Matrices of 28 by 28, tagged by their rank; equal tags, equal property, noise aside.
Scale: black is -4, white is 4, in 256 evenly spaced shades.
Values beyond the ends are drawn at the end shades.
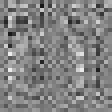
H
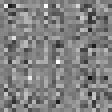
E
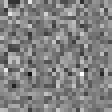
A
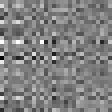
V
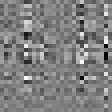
V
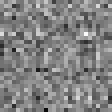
A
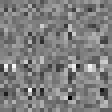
H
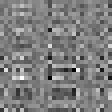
V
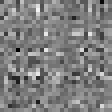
A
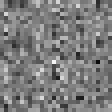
A
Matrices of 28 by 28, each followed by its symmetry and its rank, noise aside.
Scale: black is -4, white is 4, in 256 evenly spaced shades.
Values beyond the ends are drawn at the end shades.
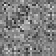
symmetric, rank four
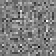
no symmetry, rank four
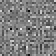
symmetric, rank five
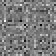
symmetric, rank three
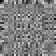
no symmetry, rank three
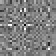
symmetric, rank three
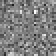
no symmetry, rank five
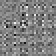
antisymmetric, rank four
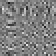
antisymmetric, rank four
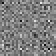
symmetric, rank three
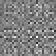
no symmetry, rank three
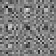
symmetric, rank three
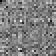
symmetric, rank five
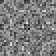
symmetric, rank five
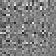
antisymmetric, rank four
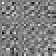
symmetric, rank three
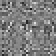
no symmetry, rank four
